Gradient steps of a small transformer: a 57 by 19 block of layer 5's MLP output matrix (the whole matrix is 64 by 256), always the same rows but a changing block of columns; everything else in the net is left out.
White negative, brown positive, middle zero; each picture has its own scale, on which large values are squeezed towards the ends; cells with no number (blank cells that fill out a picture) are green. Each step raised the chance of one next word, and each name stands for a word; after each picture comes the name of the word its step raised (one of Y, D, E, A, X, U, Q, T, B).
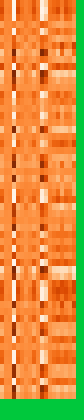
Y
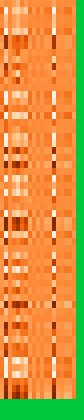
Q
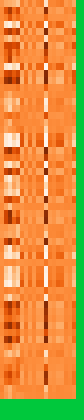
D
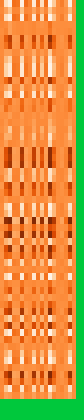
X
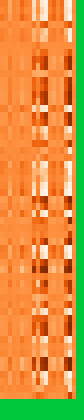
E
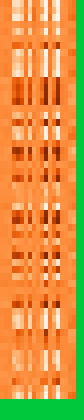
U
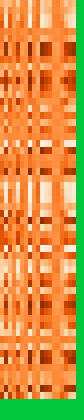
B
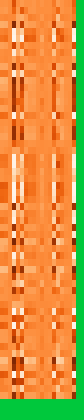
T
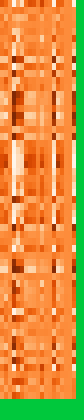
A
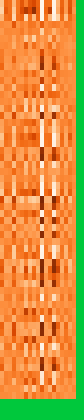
E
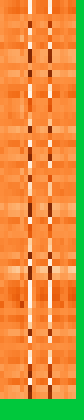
Y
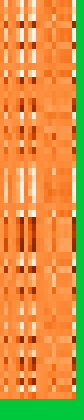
T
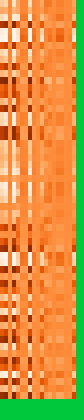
T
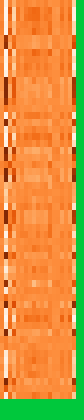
U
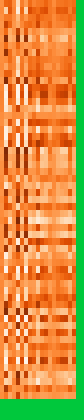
X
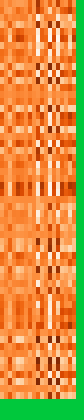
T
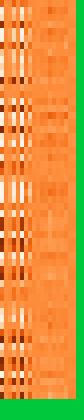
T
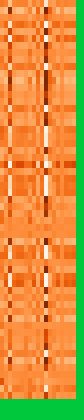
D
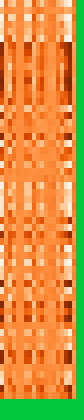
B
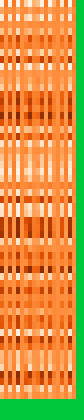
A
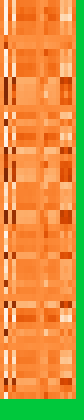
U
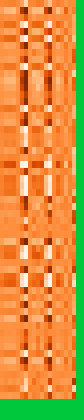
D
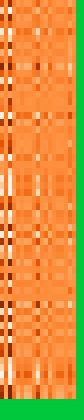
Q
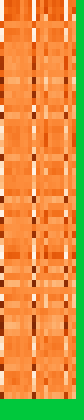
E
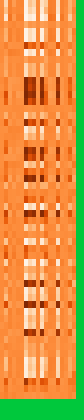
U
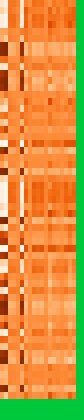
B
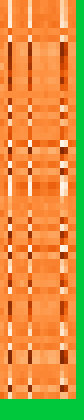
B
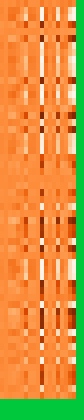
X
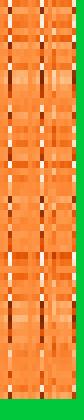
D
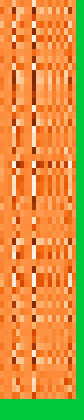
D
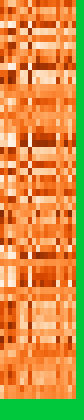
D
